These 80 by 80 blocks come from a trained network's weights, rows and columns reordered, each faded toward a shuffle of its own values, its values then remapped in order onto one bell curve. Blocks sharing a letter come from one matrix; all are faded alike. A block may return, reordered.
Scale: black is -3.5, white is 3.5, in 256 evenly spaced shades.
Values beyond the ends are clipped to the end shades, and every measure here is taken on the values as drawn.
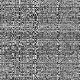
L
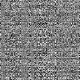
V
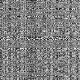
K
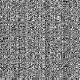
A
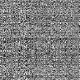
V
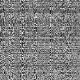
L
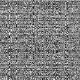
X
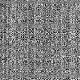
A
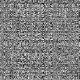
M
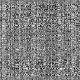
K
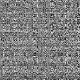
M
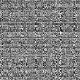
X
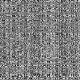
K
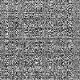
M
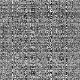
L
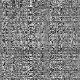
M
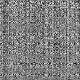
K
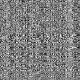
A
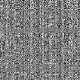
A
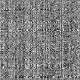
K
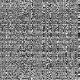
L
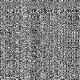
A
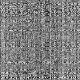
K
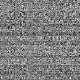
M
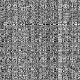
K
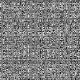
M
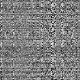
X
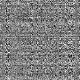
M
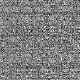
V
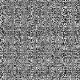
V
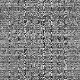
L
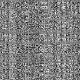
A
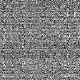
M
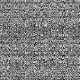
M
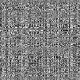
K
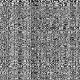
K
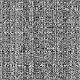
K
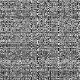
L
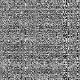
L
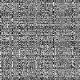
L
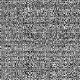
V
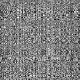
A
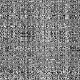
K
